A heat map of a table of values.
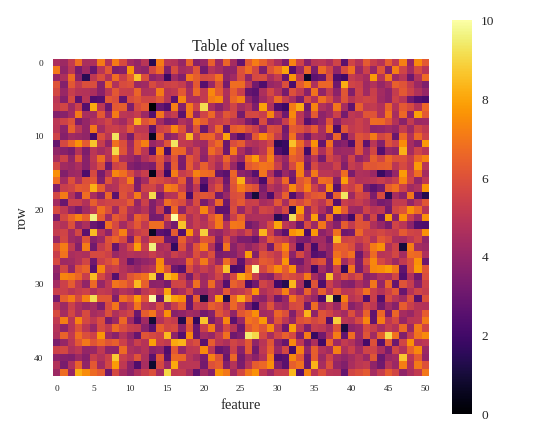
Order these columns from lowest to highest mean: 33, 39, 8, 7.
39, 7, 33, 8
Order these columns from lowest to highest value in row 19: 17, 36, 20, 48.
20, 48, 36, 17
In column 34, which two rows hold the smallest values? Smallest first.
2, 30
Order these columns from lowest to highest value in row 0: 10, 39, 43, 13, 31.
13, 39, 31, 10, 43
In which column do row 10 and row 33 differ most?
18
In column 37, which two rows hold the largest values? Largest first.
32, 29
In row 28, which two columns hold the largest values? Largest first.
27, 23
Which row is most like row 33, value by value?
4
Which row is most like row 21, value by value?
11
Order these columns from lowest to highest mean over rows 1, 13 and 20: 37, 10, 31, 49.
37, 10, 31, 49
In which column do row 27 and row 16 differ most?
25
